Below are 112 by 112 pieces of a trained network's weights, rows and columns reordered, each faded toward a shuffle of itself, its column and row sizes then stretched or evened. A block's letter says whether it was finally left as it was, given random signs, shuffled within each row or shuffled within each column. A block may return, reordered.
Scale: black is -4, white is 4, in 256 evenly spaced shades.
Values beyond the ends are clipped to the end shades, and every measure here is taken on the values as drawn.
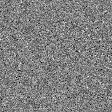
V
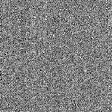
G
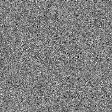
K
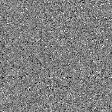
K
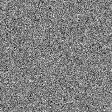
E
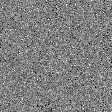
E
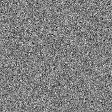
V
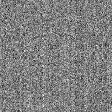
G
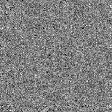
G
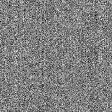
G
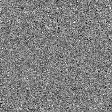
K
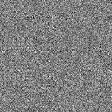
G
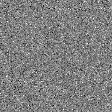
V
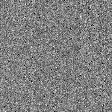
E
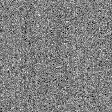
E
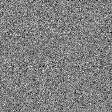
V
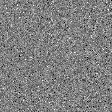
E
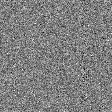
E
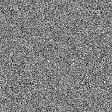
G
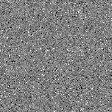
G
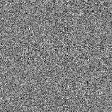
G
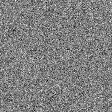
V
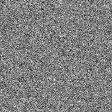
E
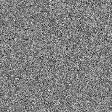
K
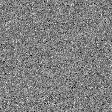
V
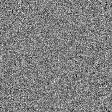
E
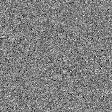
V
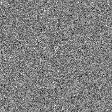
K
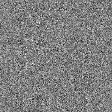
K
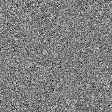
K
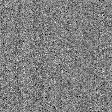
E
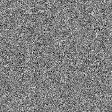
K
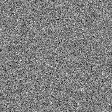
E
